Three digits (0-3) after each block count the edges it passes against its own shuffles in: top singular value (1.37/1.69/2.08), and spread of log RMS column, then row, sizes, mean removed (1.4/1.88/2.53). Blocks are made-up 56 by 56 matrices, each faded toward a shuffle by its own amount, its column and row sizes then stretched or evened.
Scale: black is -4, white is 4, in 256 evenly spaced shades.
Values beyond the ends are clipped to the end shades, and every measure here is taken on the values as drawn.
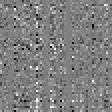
2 3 2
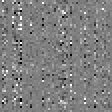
1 3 1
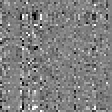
3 3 1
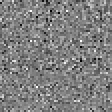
0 0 2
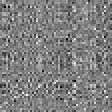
3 1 2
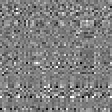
3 0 3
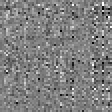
2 3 1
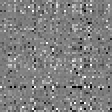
3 2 2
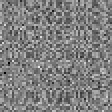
3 0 0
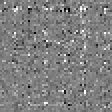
1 2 2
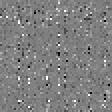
0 2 1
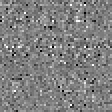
2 1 2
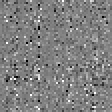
1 3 1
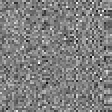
3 2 1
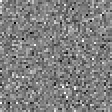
1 1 0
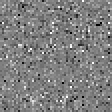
0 1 1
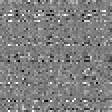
2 1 3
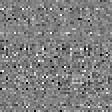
2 0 3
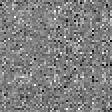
2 2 0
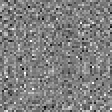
3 1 0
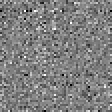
0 2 2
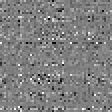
0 2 3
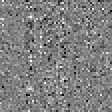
1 2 0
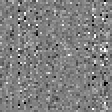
0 3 1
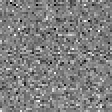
2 0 1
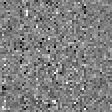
0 2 1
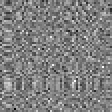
3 1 1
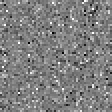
0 1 0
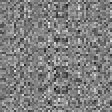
3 3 0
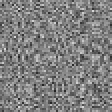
3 2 1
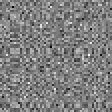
3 0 0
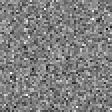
1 0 0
